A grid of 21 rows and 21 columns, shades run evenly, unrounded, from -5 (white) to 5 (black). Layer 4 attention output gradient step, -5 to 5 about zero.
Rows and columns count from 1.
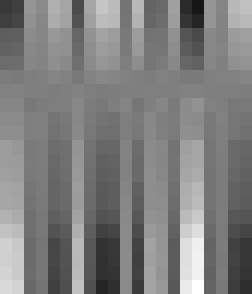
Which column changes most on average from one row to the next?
17
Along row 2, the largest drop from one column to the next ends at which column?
18
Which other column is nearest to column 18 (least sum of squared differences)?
3
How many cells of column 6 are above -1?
19
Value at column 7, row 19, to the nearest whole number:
-2
